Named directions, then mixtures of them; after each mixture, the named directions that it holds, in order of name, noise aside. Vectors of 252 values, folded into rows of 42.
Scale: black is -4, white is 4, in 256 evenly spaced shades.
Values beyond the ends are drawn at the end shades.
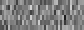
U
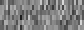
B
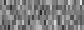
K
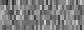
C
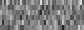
B, K.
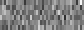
C, K, U.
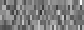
C, K, U.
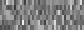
K, U.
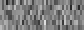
C, K, U.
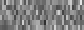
K, U.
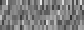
B, K.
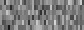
K.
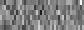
C, K, U.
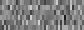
U.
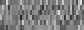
B, K, U.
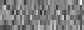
C, K, U.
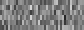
U.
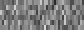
B, U.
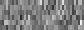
B.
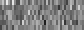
C, K, U.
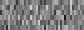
U.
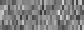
B, C, K.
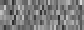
C, K.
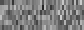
B, C.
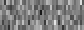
K.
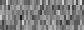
B, K, U.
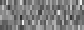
B, K, U.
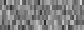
K.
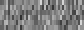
B.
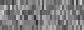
B, C.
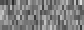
B, C.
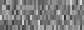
C, K, U.
